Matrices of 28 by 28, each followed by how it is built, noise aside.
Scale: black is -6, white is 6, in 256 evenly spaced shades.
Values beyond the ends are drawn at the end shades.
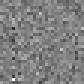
uneven columns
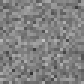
noise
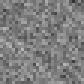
Toeplitz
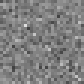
diagonal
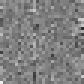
uneven columns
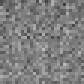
repeating columns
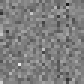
uneven columns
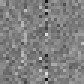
uneven columns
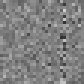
uneven columns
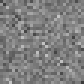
diagonal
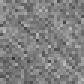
Toeplitz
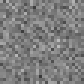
Toeplitz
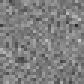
noise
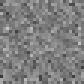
repeating columns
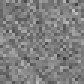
Toeplitz
